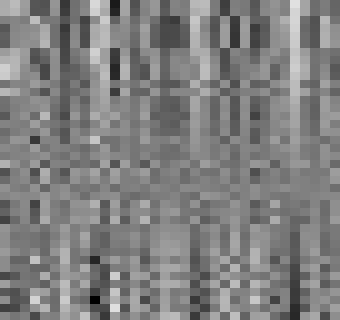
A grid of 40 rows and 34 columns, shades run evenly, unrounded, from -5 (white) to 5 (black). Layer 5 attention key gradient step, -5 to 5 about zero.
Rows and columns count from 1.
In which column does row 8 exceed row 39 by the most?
12
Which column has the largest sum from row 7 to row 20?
7
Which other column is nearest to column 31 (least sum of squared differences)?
16
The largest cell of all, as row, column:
38, 10
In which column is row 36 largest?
30
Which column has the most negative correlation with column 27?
25
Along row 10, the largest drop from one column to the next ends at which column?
13
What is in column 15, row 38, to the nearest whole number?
2
